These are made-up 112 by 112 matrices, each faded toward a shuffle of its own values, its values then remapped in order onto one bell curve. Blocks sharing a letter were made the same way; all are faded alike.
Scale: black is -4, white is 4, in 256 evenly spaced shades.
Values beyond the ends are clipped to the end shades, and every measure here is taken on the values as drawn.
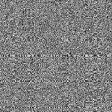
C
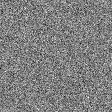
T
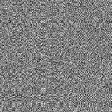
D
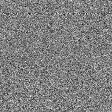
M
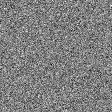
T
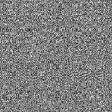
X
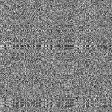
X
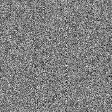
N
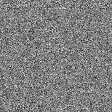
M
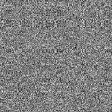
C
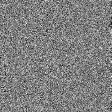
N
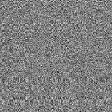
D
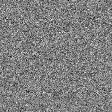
M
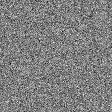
T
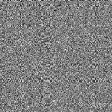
C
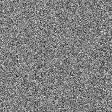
N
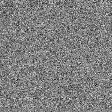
M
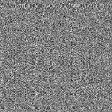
C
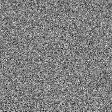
M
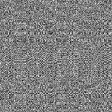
D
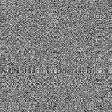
D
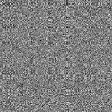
X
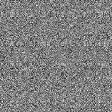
C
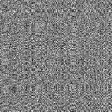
D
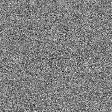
M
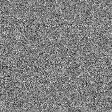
M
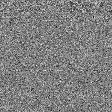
M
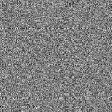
C
